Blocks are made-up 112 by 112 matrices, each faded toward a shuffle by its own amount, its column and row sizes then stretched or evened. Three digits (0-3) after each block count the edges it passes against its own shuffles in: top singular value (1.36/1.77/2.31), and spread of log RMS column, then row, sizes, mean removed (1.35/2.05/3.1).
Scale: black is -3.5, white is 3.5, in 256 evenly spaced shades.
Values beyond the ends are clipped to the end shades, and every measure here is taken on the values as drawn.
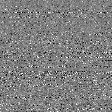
0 0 3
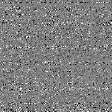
1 2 3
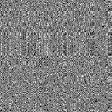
3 2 1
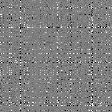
3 3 3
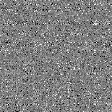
2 1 2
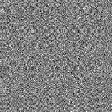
3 1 0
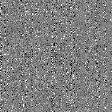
1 3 1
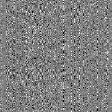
3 3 0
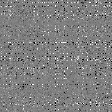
1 2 3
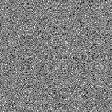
3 0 0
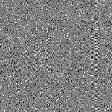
3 1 1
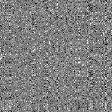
3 2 0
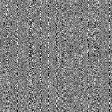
3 3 0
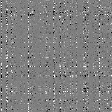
2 3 2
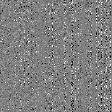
1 3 1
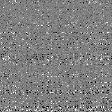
2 2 3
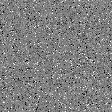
1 1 0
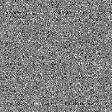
1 2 2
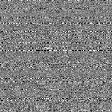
3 0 3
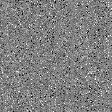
1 2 0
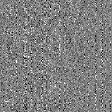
2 3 0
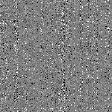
1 3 1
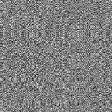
3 2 1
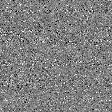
1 0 2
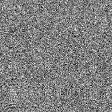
2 0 1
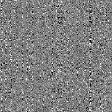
2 3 1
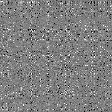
3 2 2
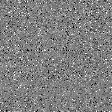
0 1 2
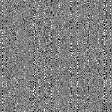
3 3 0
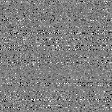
0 1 3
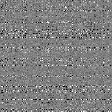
3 2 3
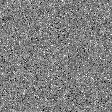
0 0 0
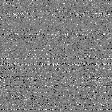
2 0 3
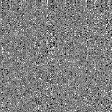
2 2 0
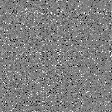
2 1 2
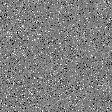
0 1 0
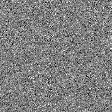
1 1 1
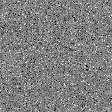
1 0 0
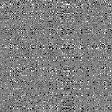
3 2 3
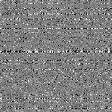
3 0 3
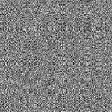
3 2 1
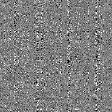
2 3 1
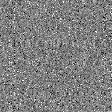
2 1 0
